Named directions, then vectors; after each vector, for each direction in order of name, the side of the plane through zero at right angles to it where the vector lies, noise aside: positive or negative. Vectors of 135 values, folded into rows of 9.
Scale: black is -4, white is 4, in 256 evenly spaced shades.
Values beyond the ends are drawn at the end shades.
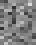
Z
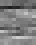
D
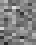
negative, negative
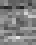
positive, negative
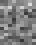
negative, positive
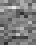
negative, negative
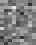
negative, negative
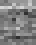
negative, positive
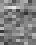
negative, negative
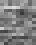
negative, negative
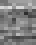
negative, positive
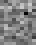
negative, positive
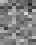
positive, negative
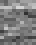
negative, positive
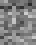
positive, negative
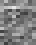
negative, negative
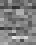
positive, positive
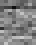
positive, positive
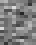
negative, negative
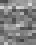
negative, positive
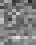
positive, negative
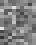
negative, negative
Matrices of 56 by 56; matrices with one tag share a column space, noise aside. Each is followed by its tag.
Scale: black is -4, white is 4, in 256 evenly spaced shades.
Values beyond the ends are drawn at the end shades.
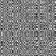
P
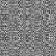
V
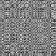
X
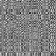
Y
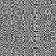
V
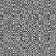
V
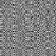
V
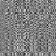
Y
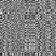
Y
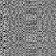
V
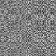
V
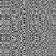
V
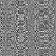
V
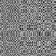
P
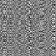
V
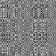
X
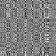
X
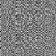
V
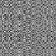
V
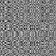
P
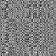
X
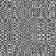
X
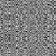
V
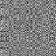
V
